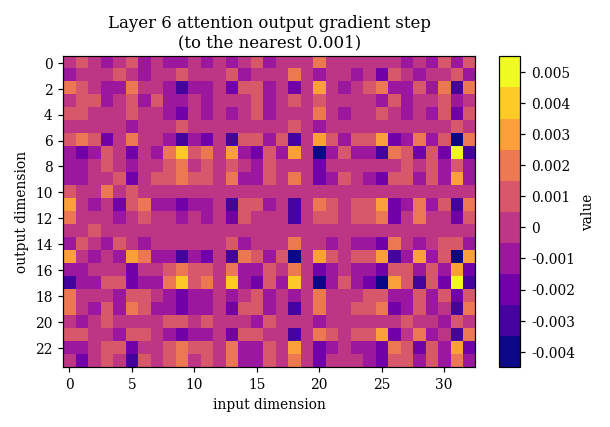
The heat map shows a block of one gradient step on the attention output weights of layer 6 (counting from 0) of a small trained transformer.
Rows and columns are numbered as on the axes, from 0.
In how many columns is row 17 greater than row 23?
12
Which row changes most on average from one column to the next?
17
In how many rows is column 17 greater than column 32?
9
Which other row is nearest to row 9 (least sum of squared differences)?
16
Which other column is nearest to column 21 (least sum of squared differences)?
23
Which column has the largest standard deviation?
31
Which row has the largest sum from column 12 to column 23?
3
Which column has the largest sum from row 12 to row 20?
0
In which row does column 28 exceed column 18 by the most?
15
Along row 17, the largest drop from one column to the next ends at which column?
32
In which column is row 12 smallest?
18
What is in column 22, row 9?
0.001
